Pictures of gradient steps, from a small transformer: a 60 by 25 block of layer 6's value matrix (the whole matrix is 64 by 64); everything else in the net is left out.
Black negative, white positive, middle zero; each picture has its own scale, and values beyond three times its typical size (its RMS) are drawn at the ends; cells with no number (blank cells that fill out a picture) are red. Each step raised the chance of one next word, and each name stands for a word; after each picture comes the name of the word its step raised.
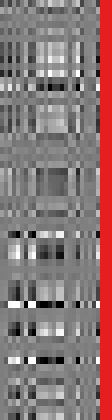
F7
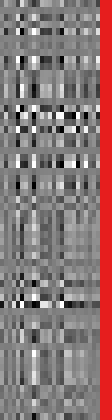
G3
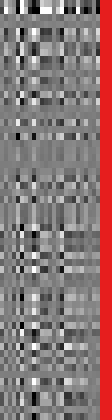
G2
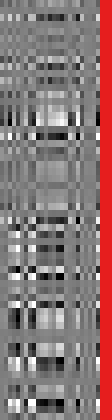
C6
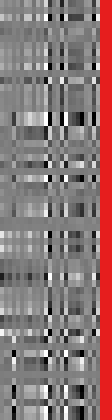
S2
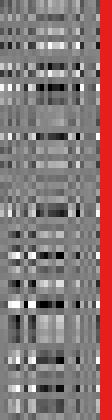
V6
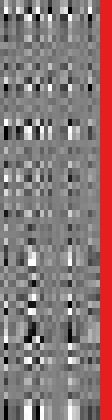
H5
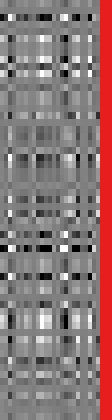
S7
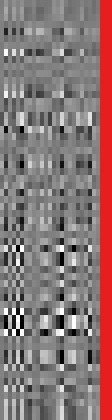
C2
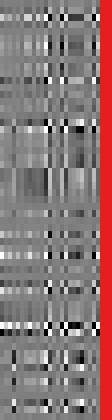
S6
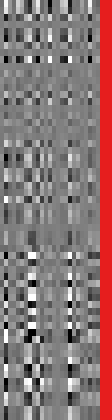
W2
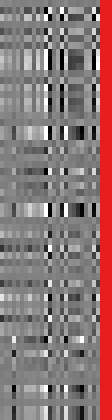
V6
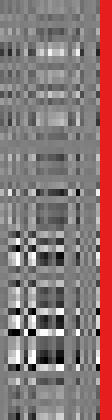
C2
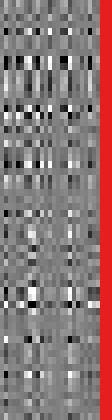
G3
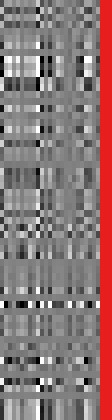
F7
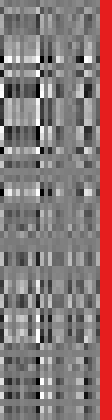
H5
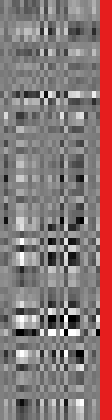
C2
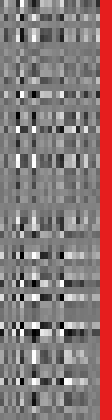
W2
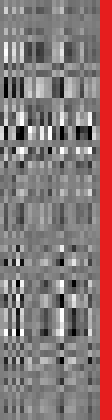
H5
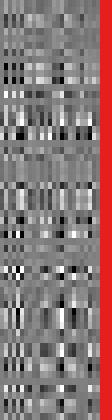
C6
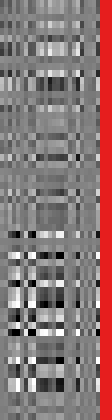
W2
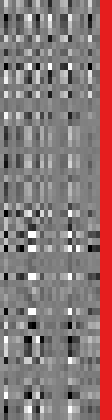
S7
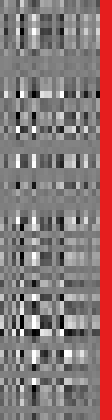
C2
